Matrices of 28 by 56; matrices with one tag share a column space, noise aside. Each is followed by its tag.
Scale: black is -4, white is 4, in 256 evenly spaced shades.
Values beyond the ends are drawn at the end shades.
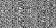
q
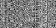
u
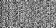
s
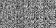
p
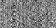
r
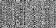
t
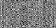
t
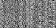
t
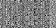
t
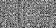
s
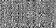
s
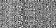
t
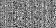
p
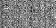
q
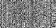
s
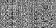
r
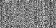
t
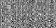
r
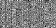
t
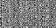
q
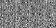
r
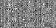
u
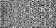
q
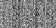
r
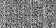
s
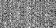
s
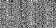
t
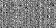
q
